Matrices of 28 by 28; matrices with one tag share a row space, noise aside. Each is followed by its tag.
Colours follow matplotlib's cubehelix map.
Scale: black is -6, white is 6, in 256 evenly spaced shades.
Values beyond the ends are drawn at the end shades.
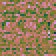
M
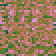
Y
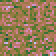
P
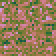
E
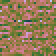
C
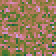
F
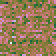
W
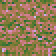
M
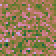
W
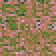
F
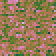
F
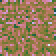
Y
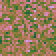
P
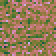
W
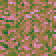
Y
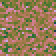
Y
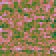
C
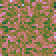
Y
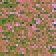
F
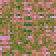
C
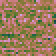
M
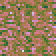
Y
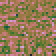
F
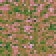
P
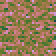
Y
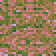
W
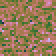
E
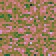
P
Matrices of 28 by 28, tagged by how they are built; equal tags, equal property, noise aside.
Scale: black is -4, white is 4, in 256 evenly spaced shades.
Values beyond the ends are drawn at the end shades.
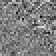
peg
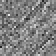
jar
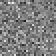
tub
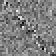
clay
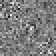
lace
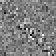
clay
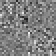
lace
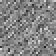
jar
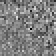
peg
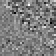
peg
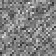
jar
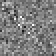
clay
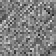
jar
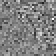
peg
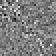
lace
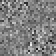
lace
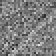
jar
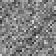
jar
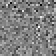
peg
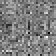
tub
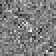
lace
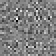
tub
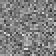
tub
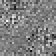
lace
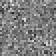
lace
